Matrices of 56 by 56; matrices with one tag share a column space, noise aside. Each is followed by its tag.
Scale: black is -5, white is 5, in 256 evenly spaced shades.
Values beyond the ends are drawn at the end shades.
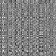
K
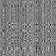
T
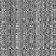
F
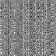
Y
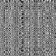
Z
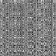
K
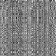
Z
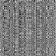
Z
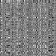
K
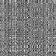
K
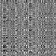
K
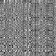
K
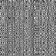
Z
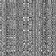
K
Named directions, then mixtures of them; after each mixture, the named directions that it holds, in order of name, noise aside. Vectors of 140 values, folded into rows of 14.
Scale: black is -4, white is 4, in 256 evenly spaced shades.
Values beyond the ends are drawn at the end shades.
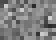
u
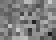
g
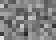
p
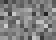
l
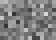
l.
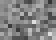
g.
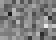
l, u.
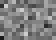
p, u.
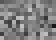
p, u.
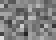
p.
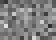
l, u.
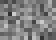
g, l.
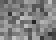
g, l.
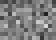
l.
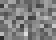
p.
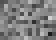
g, u.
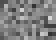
g, u.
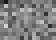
l, u.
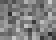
g, l.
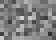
g, p.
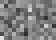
p.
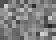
u.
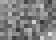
g, l.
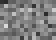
l, u.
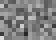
p.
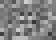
g, p.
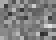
u.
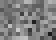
g.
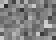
p, u.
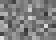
l, p.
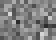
l, u.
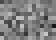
p, u.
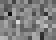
l, u.
